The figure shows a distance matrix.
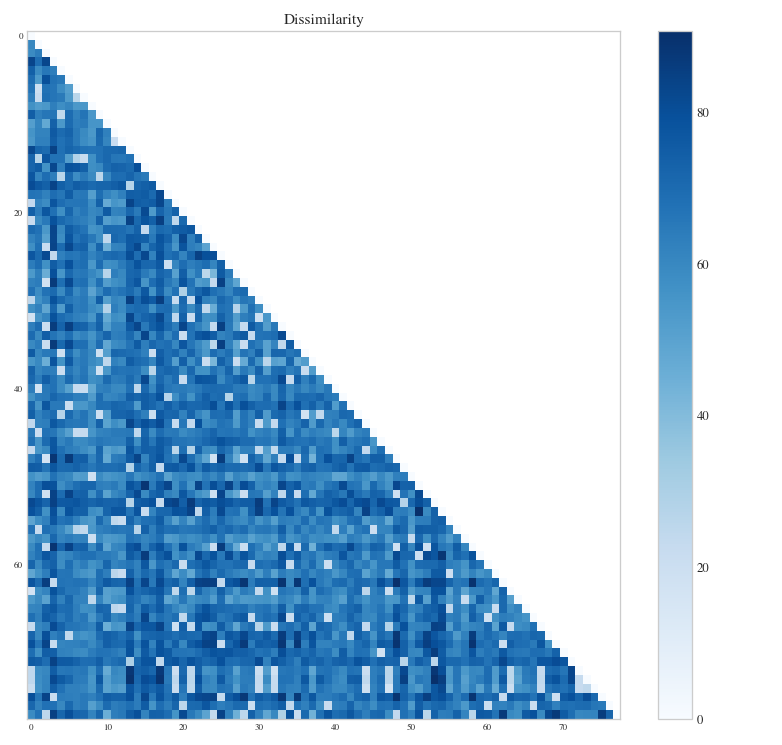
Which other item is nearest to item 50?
8
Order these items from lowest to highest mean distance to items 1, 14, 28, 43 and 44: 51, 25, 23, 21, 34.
21, 23, 34, 51, 25
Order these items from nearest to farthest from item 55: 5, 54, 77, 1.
1, 77, 5, 54
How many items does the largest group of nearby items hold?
12
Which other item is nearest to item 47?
74
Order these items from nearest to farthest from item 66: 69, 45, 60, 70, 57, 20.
60, 20, 57, 45, 69, 70
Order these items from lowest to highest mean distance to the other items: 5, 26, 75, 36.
36, 26, 5, 75
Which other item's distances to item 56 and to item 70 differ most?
46
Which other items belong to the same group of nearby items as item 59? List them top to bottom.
51
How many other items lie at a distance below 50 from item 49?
4
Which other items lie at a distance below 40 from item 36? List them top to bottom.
4, 9, 16, 38, 43
